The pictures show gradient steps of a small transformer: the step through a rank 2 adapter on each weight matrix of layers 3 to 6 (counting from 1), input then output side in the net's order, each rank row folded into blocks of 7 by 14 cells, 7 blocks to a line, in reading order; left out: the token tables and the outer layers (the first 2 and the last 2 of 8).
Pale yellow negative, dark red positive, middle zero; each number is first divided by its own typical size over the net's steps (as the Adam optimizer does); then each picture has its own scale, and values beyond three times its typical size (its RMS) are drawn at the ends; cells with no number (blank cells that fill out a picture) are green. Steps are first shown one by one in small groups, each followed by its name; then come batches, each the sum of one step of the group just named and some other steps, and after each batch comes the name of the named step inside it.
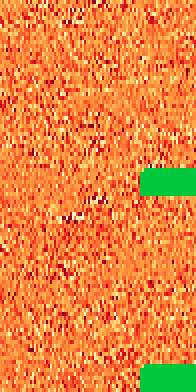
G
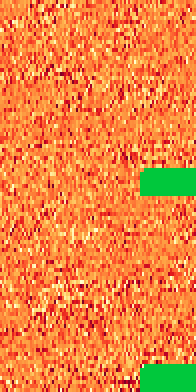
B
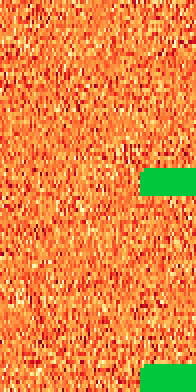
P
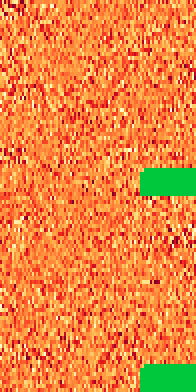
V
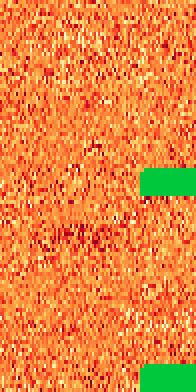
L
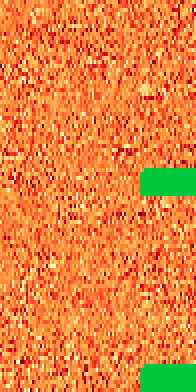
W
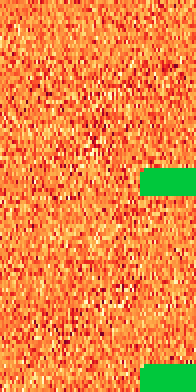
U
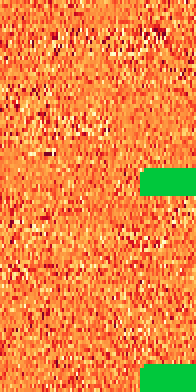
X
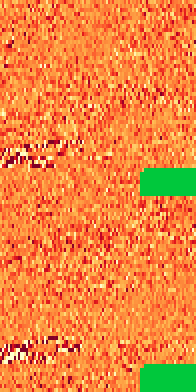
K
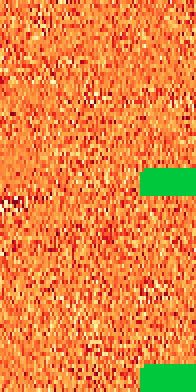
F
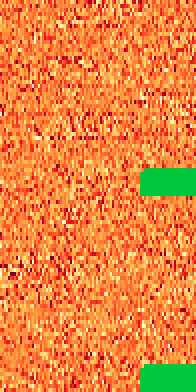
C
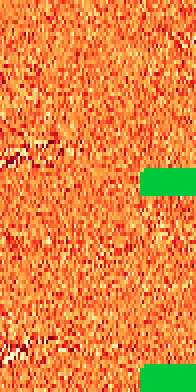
K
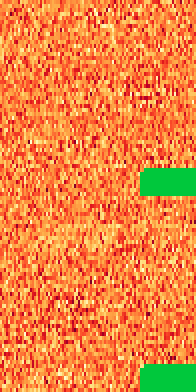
U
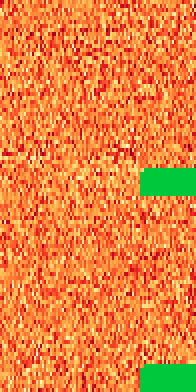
W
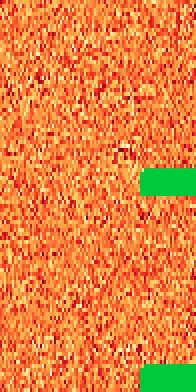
W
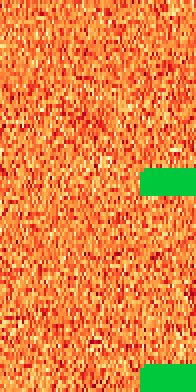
U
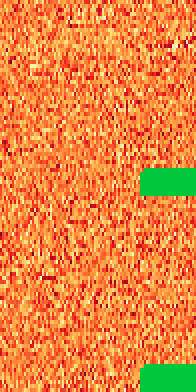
C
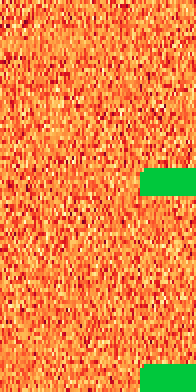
P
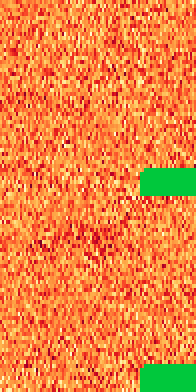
L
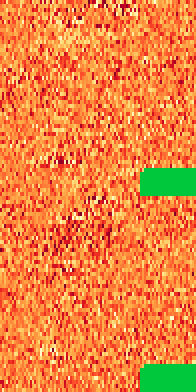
G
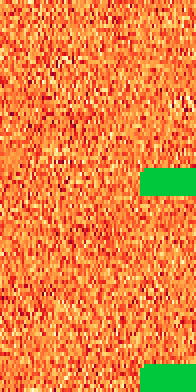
F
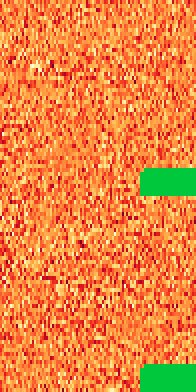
B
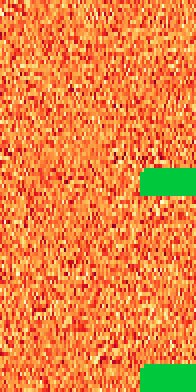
V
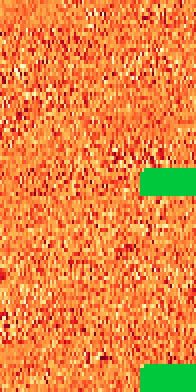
U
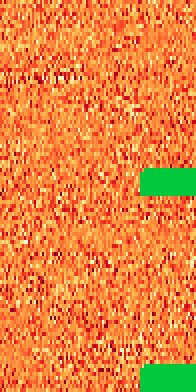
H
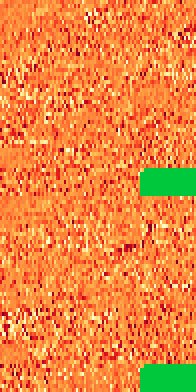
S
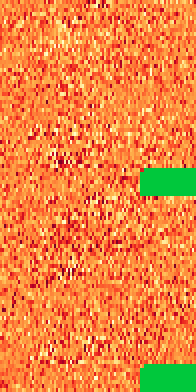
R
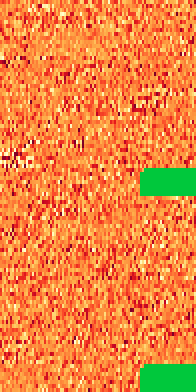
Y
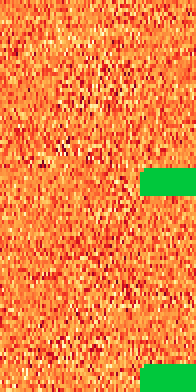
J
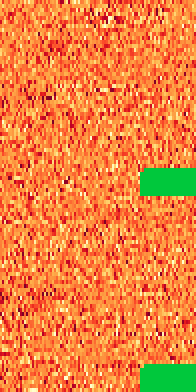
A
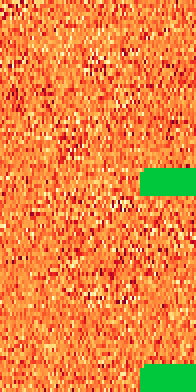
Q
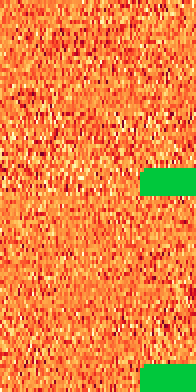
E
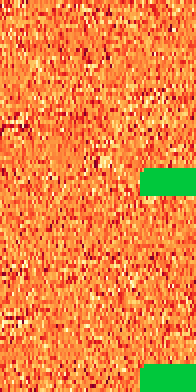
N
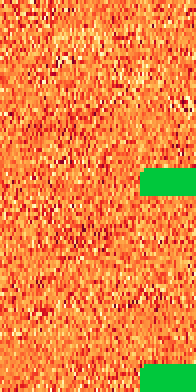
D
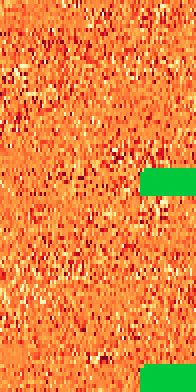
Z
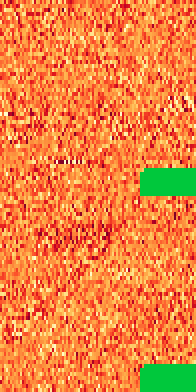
D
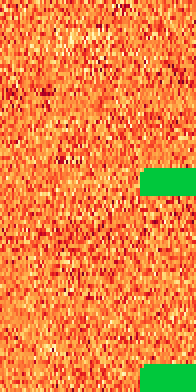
Q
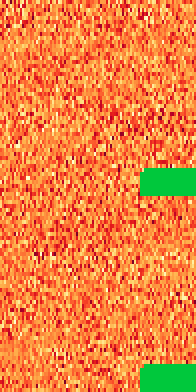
H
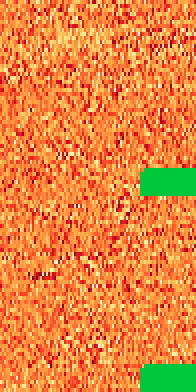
J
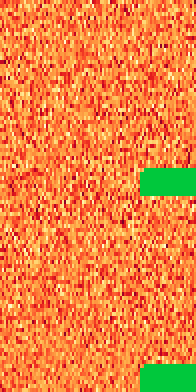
Y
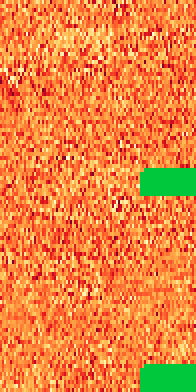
Q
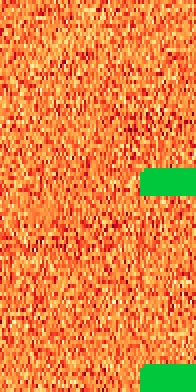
J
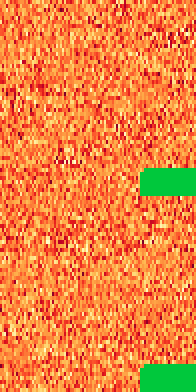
S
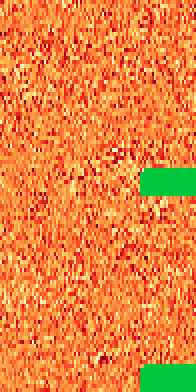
Z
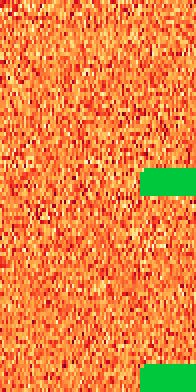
Y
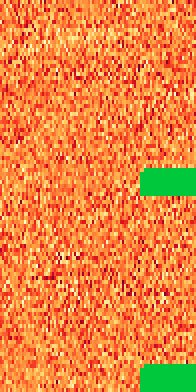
J
